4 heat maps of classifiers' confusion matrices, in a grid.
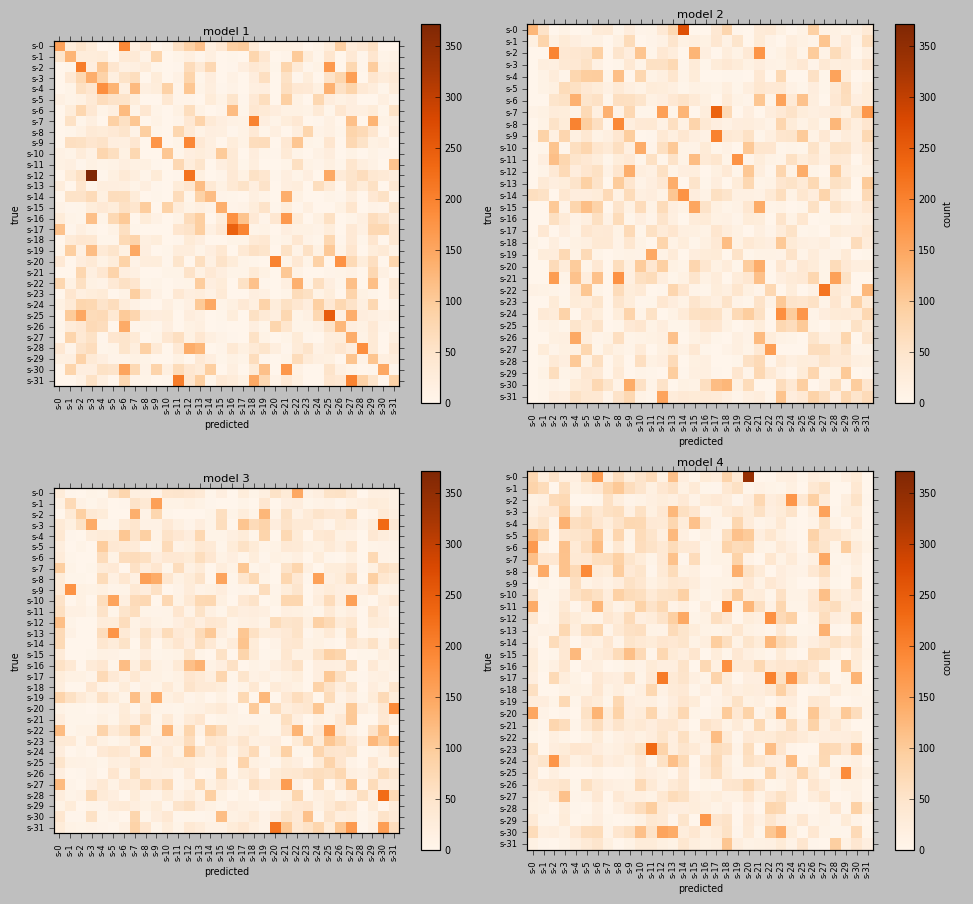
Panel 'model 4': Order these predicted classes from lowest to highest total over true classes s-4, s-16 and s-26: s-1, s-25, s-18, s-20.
s-25, s-1, s-20, s-18
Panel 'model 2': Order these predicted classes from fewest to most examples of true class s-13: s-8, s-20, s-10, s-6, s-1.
s-10, s-1, s-6, s-20, s-8
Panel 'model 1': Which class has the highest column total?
s-27
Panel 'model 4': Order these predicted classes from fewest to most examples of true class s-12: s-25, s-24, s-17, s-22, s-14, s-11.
s-25, s-11, s-17, s-24, s-14, s-22
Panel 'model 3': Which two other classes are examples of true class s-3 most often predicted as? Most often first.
s-30, s-17
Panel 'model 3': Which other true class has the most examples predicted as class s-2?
s-3
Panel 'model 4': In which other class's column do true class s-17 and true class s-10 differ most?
s-22
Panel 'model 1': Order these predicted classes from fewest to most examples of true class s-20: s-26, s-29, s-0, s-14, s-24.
s-14, s-0, s-29, s-24, s-26
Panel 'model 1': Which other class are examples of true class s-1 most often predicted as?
s-22
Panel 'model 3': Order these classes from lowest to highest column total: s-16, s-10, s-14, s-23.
s-16, s-23, s-14, s-10
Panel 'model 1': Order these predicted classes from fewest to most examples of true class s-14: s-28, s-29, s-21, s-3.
s-28, s-29, s-3, s-21
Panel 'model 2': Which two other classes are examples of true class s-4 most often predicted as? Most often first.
s-28, s-8
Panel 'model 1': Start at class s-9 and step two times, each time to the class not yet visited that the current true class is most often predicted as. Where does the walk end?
s-3
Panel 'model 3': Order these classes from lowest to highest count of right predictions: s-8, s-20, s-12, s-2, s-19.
s-12, s-20, s-2, s-19, s-8
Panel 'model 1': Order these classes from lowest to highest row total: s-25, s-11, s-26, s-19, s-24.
s-11, s-26, s-19, s-24, s-25
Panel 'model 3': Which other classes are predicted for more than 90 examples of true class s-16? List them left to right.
s-6, s-12, s-13
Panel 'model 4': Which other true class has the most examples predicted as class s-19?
s-8
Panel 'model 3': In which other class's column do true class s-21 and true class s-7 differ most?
s-17
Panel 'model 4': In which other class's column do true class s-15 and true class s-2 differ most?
s-24
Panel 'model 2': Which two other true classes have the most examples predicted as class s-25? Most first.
s-24, s-12
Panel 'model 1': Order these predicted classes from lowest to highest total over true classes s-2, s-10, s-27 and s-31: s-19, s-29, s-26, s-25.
s-26, s-19, s-29, s-25
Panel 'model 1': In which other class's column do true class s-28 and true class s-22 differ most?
s-12
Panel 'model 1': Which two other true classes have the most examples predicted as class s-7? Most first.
s-19, s-4
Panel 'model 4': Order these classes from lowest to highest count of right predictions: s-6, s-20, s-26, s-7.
s-26, s-7, s-20, s-6
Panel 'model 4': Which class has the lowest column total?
s-31
